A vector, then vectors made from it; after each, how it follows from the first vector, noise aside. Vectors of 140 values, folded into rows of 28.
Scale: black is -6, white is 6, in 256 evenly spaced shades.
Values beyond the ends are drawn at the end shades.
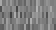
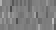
wrapped around, negated, partly zeroed.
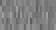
negated, shrunk.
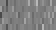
wrapped around, negated, partly zeroed.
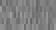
negated, shrunk.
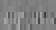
reversed, partly zeroed.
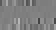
reversed, partly zeroed.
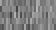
copied.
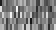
negated, scaled up.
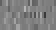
reversed, partly zeroed.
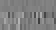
reversed, partly zeroed.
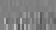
wrapped around, negated, partly zeroed.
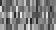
negated, scaled up.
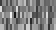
negated, scaled up.
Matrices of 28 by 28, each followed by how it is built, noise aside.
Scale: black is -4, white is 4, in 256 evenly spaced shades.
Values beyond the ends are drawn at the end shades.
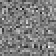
low rank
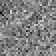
Hankel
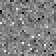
sparse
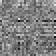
low rank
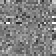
low rank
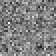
blocks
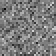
Hankel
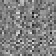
low rank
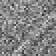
Hankel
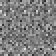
repeating columns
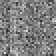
blocks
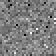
sparse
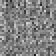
blocks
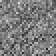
Hankel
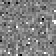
sparse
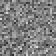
noise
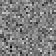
noise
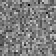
noise
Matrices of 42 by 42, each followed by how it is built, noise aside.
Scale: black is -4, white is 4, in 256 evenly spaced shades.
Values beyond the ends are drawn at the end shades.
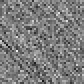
Toeplitz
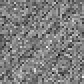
Hankel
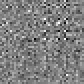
low rank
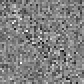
banded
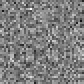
blocks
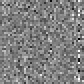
uneven columns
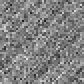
Hankel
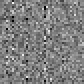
uneven columns
